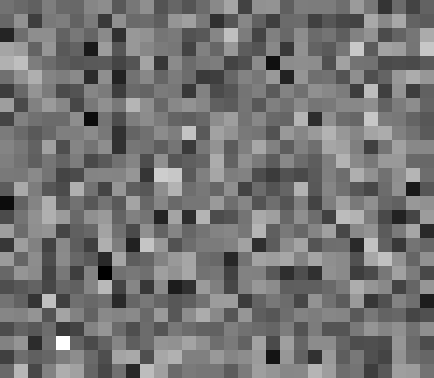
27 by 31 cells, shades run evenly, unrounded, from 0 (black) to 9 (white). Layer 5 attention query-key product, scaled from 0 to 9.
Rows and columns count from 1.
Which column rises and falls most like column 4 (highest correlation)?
26
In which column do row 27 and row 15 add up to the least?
1
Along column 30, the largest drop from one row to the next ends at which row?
14
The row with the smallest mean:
22
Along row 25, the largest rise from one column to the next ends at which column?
5
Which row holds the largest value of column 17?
3
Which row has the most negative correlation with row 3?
19
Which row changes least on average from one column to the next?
24
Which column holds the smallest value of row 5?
20
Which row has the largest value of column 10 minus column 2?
8
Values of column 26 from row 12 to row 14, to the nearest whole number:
5 6 3
